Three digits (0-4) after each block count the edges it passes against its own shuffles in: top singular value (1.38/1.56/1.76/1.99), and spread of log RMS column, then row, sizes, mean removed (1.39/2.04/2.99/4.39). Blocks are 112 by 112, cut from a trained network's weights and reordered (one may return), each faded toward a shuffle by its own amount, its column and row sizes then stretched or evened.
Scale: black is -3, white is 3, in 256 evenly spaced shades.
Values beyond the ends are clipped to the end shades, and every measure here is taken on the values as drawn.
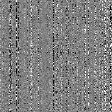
3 4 1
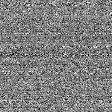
2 0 2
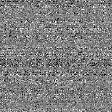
1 1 3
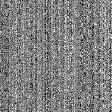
4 3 0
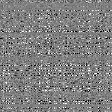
0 2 4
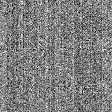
3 0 1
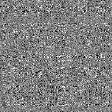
3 2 3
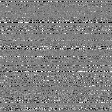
2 0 4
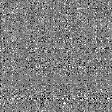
0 2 3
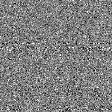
1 1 2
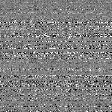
3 1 4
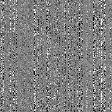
1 4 1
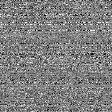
3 0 3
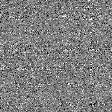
0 1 2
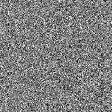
3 1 0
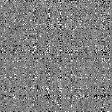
0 3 3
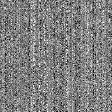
3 3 0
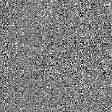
1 3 2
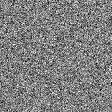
1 0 0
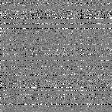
1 2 4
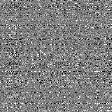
2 2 3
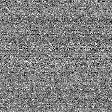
1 0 2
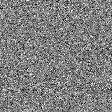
1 0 1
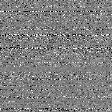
0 0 4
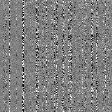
2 4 0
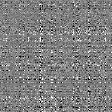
3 3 3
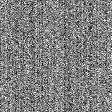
2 1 0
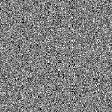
2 2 0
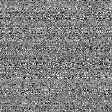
2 1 3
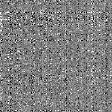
1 3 3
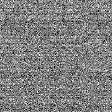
3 2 0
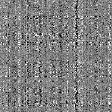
4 3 3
